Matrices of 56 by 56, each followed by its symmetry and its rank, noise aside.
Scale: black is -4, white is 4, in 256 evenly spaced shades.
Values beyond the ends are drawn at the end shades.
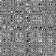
symmetric, rank four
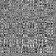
no symmetry, rank four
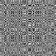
no symmetry, rank three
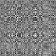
symmetric, rank three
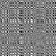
antisymmetric, rank two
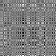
no symmetry, rank two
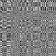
antisymmetric, rank two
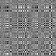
no symmetry, rank two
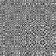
symmetric, rank four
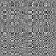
no symmetry, rank two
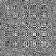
symmetric, rank three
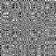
antisymmetric, rank four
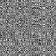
no symmetry, rank four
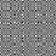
symmetric, rank two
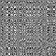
symmetric, rank three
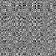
no symmetry, rank four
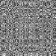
no symmetry, rank four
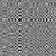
symmetric, rank two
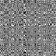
no symmetry, rank four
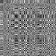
symmetric, rank two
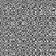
no symmetry, rank four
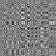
no symmetry, rank three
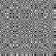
no symmetry, rank three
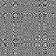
symmetric, rank two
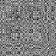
symmetric, rank four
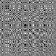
symmetric, rank three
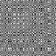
symmetric, rank two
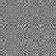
symmetric, rank two
